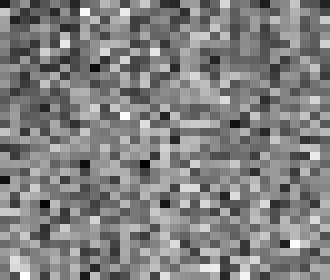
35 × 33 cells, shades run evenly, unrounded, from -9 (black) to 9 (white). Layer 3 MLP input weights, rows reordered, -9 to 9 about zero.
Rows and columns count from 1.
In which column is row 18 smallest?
18
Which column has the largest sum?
13
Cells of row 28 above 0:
19
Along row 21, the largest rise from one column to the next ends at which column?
16
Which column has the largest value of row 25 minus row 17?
3
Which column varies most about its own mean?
17
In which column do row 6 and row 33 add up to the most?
7
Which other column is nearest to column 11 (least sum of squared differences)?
14
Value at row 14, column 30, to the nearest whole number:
-2
